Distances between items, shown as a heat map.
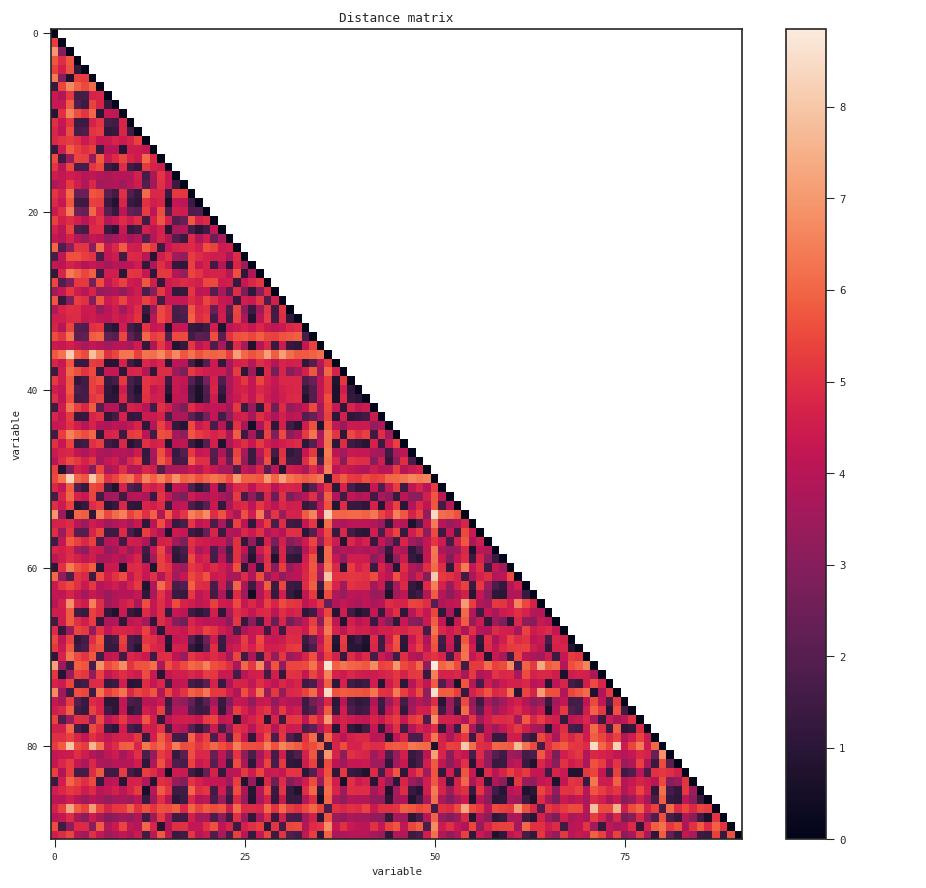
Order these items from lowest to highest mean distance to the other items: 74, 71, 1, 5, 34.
1, 34, 5, 74, 71
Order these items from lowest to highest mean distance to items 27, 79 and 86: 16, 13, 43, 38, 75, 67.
16, 38, 13, 75, 43, 67
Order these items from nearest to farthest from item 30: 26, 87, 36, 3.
26, 3, 87, 36
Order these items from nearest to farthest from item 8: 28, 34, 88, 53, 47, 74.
53, 34, 88, 47, 28, 74
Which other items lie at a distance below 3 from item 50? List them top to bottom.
36, 64, 80, 87
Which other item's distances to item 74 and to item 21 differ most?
71
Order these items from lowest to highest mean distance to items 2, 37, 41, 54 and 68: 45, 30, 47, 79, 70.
30, 47, 79, 70, 45
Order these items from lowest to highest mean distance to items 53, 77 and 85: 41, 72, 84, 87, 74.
41, 72, 84, 74, 87
